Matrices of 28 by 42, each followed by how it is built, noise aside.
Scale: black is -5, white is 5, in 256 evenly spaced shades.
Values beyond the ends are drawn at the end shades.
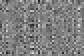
low rank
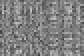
blocks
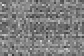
blocks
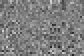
low rank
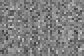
blocks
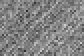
Hankel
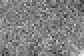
smooth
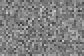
blocks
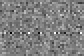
uneven rows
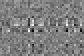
low rank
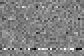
uneven rows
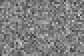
noise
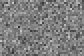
noise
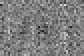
low rank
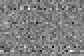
uneven rows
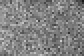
smooth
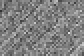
Hankel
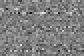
uneven rows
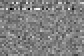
uneven rows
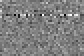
uneven rows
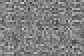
blocks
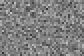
noise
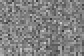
blocks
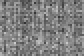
blocks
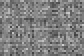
blocks
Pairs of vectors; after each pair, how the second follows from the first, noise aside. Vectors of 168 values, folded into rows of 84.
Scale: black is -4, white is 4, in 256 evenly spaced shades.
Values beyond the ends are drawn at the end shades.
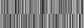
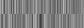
reversed, shrunk.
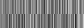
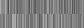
reversed, shrunk.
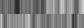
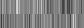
negated, partly zeroed.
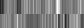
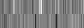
wrapped around, negated, partly zeroed.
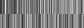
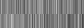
reversed, shrunk.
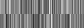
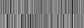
wrapped around, negated, partly zeroed.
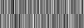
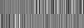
negated, partly zeroed.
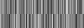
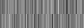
negated, shrunk.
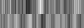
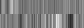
wrapped around, negated, partly zeroed.
